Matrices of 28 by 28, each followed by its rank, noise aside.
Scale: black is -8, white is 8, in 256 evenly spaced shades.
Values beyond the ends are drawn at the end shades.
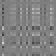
one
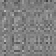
three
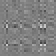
two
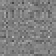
four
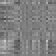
two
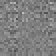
four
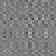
two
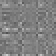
three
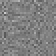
four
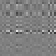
one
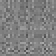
three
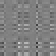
one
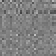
three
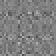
three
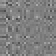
three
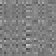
two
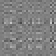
two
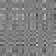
two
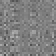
three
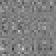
three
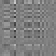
one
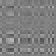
one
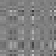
one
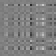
one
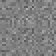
four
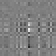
one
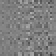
three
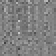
four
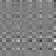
one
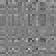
three
